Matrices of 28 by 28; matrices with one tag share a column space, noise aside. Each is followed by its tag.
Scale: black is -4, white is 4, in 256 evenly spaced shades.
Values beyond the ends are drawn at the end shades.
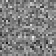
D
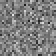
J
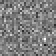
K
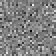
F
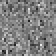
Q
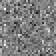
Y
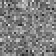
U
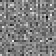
U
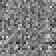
D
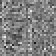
D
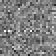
K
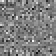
U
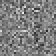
K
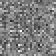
K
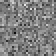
U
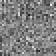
U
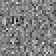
J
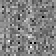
D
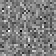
K
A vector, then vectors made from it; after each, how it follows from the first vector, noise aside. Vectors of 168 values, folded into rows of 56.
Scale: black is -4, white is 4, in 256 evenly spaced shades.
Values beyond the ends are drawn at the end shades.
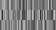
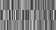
reversed, negated.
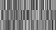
wrapped around, negated.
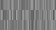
reversed, shrunk.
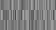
reversed, shrunk.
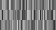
copied.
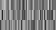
copied.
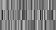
copied.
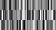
negated, scaled up.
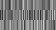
sign-scrambled.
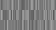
reversed, shrunk.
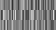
reversed, negated.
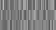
wrapped around, negated, shrunk.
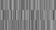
reversed, shrunk.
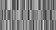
wrapped around, negated.
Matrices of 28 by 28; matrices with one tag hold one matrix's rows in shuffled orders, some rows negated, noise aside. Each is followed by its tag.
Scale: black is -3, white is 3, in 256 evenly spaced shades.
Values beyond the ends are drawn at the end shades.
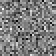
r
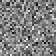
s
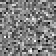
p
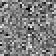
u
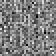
s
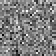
r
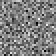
s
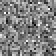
p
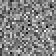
s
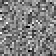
u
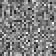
s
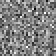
s
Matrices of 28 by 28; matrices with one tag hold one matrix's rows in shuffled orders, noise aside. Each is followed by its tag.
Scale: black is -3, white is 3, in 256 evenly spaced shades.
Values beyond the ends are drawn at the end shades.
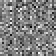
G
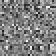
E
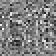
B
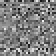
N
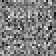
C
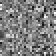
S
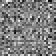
C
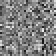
S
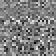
N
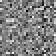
S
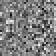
S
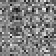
B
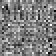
C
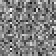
G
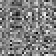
B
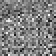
C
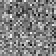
G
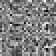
B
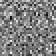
G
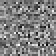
N
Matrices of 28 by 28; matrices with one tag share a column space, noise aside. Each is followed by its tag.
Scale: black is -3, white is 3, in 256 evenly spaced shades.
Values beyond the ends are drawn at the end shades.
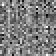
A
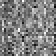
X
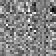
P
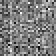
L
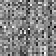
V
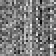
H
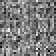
X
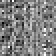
X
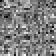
A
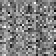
P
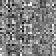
A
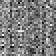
L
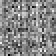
X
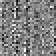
L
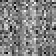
V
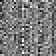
L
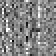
X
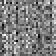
H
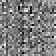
P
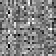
H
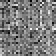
V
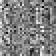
A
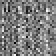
P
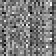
P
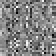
X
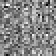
A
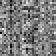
H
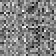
P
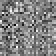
P
